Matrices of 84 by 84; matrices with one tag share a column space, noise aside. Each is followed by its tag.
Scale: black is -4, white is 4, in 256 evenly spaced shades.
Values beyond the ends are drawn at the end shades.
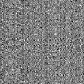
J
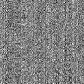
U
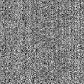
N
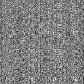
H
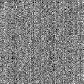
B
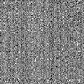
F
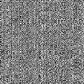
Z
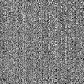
F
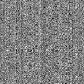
N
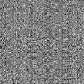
J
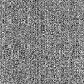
Z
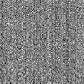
U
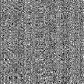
U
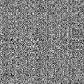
J
